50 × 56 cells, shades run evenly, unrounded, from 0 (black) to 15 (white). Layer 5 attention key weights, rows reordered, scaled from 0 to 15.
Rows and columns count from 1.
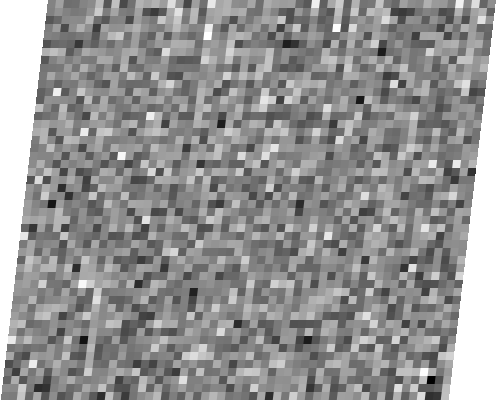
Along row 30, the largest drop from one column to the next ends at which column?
2
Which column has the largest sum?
37
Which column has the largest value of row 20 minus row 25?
12
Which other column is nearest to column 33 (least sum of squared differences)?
30
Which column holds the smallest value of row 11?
46
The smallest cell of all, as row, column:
48, 54
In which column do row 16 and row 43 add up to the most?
1
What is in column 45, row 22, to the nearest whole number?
11
